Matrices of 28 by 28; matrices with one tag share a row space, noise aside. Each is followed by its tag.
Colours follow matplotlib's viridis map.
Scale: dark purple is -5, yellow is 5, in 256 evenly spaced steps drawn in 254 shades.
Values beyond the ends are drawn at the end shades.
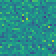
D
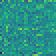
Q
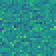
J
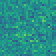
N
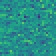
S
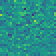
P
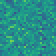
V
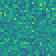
N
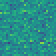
S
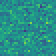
S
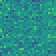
Q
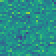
P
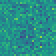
N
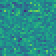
J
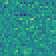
N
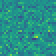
Q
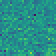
Q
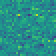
P
